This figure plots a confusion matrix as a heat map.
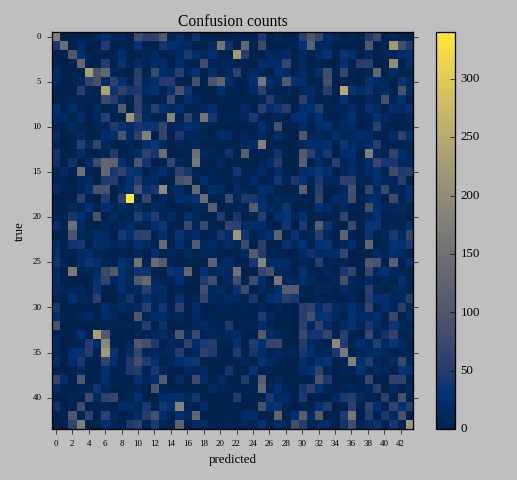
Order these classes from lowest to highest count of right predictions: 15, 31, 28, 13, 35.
15, 31, 28, 13, 35
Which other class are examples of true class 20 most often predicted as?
5
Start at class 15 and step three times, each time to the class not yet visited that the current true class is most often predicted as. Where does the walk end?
25
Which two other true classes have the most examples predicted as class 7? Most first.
14, 26
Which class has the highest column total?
6
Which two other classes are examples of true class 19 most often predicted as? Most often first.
24, 38
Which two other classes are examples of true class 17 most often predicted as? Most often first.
13, 30
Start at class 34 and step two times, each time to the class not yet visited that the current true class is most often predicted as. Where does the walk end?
35
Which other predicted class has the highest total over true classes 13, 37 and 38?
17
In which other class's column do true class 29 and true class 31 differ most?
10
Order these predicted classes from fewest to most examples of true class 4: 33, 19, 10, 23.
23, 19, 10, 33
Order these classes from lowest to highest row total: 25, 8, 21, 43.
8, 21, 43, 25
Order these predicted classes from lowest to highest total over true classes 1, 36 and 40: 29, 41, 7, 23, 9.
29, 9, 7, 23, 41
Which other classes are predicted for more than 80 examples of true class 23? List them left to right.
13, 17, 38
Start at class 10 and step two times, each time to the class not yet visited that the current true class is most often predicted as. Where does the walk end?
11
